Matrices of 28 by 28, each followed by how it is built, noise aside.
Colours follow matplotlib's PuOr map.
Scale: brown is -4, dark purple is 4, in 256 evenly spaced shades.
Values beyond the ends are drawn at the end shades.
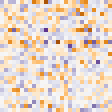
uneven rows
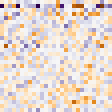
uneven rows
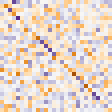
diagonal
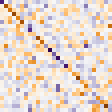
diagonal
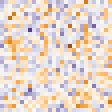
blocks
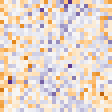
smooth
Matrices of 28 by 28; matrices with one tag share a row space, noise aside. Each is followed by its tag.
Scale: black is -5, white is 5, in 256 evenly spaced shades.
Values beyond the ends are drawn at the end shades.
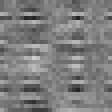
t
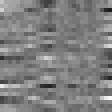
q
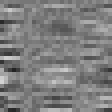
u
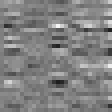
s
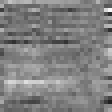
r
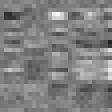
s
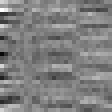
u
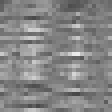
t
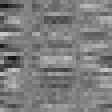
u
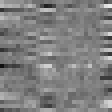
q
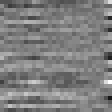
r
